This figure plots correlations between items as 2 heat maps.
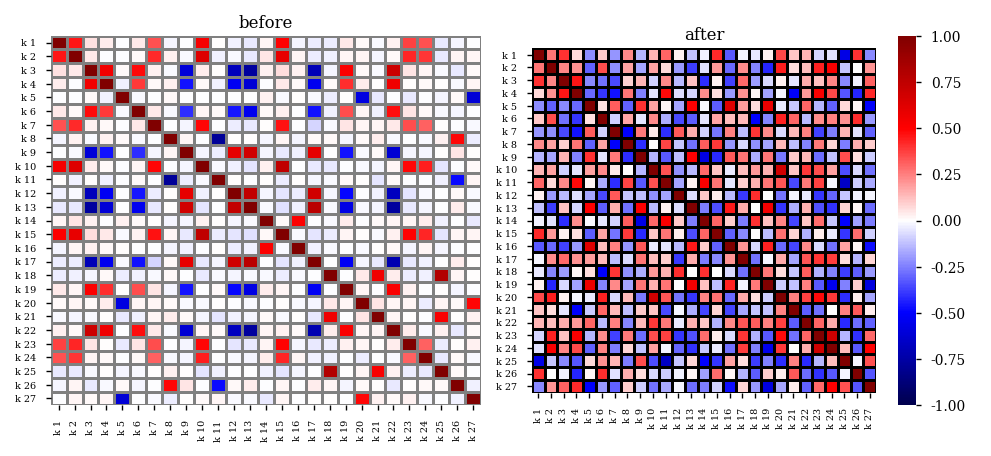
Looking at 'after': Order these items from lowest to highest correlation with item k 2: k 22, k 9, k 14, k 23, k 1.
k 9, k 14, k 22, k 1, k 23
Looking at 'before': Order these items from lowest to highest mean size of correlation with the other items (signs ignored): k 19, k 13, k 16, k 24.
k 16, k 24, k 19, k 13
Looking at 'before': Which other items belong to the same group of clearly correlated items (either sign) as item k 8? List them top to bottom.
k 11, k 26
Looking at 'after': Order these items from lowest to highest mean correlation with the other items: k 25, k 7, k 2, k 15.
k 25, k 7, k 15, k 2
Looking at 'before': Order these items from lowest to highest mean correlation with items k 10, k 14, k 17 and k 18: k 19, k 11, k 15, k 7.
k 19, k 11, k 7, k 15
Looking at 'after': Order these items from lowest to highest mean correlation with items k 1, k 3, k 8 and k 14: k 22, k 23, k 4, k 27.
k 27, k 22, k 23, k 4
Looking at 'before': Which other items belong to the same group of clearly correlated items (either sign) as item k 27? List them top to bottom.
k 5, k 20
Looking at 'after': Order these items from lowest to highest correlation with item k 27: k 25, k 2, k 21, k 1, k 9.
k 1, k 9, k 21, k 2, k 25
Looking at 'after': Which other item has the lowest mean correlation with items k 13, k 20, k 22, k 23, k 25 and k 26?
k 12
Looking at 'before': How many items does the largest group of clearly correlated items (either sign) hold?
9
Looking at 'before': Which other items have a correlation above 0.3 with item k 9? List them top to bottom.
k 12, k 13, k 17
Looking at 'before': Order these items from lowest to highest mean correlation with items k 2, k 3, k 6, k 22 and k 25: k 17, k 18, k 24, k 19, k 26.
k 17, k 26, k 24, k 18, k 19
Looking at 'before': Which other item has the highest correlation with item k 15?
k 10
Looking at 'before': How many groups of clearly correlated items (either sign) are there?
6
